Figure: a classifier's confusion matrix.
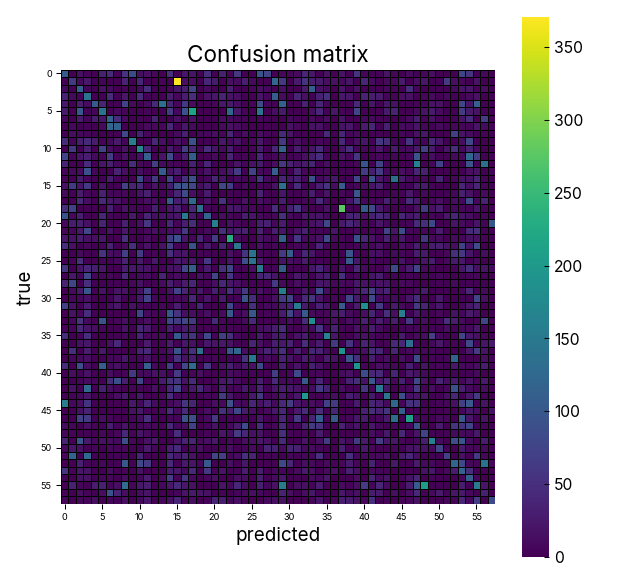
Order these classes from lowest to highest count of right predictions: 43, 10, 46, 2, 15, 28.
28, 15, 2, 43, 10, 46
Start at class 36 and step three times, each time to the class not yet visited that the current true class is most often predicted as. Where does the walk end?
0
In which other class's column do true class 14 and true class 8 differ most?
44
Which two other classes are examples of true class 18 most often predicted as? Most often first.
37, 40
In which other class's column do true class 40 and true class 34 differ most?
31
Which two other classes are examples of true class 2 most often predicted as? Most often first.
33, 17
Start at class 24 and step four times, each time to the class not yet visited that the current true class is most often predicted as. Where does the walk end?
56
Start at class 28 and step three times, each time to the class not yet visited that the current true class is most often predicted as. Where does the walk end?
29
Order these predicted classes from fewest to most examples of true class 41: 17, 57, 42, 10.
57, 42, 17, 10
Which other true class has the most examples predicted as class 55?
4
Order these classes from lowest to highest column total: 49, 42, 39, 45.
49, 45, 42, 39
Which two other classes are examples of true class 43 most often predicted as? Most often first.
32, 45
